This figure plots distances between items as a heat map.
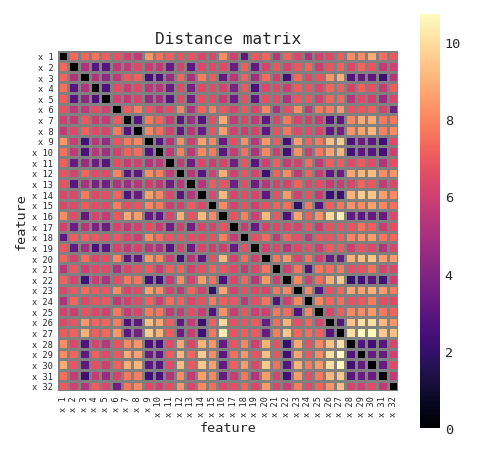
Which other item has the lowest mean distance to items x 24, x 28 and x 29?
x 22
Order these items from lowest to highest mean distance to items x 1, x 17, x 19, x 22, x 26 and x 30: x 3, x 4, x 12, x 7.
x 3, x 4, x 7, x 12
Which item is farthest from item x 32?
x 27
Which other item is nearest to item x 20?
x 12
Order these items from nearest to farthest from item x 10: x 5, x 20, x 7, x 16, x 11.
x 16, x 5, x 11, x 7, x 20
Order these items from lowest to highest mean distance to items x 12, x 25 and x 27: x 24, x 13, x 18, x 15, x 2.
x 15, x 13, x 2, x 18, x 24
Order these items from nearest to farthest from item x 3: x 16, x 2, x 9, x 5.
x 9, x 16, x 5, x 2
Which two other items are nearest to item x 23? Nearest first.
x 15, x 25
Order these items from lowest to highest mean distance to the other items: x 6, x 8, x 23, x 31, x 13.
x 13, x 31, x 8, x 6, x 23
